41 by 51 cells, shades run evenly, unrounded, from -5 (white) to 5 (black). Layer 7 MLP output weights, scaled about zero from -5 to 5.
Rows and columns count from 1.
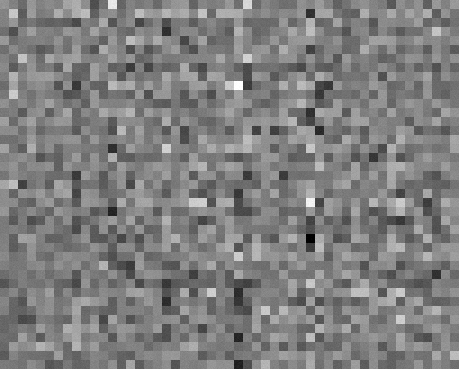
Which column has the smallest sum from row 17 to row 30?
44
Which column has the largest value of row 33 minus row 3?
27
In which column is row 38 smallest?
35
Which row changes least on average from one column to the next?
40
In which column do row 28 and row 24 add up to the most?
13
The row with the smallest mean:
2
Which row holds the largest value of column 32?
20
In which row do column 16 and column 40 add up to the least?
33
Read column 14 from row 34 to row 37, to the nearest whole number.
0 0 0 -1
